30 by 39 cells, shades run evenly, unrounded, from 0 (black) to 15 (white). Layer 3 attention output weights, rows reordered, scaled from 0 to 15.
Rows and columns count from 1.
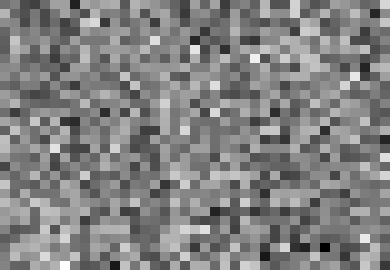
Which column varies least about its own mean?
34
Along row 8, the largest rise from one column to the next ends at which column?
38
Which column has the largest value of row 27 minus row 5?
37
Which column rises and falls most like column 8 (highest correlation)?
5
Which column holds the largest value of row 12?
17
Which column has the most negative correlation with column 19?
30
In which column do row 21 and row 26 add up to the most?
19
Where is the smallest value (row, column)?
28, 33
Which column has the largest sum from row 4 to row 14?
31
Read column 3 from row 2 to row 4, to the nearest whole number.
5 4 7
